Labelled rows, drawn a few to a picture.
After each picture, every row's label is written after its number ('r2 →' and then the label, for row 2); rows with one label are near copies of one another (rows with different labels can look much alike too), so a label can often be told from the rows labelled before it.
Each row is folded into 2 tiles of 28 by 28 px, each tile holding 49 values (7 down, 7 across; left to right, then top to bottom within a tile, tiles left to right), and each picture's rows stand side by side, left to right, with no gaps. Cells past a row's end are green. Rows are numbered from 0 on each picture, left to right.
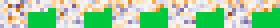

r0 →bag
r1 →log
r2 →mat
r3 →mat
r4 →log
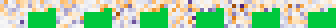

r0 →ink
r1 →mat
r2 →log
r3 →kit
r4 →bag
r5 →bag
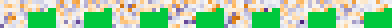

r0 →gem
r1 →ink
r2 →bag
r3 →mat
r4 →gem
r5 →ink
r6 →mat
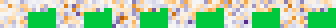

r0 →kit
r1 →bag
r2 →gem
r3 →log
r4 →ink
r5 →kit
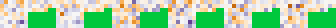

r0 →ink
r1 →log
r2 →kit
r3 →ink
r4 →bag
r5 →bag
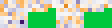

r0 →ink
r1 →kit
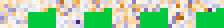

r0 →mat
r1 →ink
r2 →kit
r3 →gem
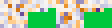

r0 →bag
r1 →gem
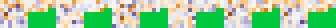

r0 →log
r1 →mat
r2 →bag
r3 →kit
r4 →log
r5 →log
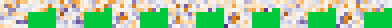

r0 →mat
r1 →log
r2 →gem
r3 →bag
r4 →gem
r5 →log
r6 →gem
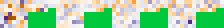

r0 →gem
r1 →mat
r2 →ink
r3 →ink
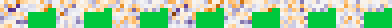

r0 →mat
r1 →log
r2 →kit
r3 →log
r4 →mat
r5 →kit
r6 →kit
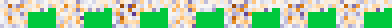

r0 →bag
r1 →kit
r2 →bag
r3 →kit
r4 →bag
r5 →bag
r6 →bag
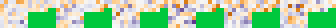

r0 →ink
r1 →mat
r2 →log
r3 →mat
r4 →log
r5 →bag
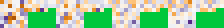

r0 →gem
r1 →gem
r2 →ink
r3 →ink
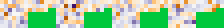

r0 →log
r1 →bag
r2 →log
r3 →mat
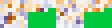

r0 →gem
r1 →log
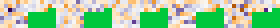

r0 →mat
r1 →kit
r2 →ink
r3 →mat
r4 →bag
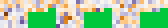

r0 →log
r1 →gem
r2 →bag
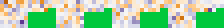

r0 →ink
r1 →kit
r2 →log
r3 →gem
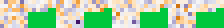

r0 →kit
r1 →ink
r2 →log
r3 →bag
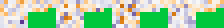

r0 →ink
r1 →gem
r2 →bag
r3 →log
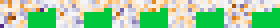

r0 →gem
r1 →log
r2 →log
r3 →kit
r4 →bag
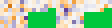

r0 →kit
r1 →mat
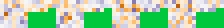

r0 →log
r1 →gem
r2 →kit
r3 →kit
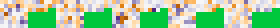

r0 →log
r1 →kit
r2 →gem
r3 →mat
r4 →kit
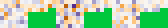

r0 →log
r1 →bag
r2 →kit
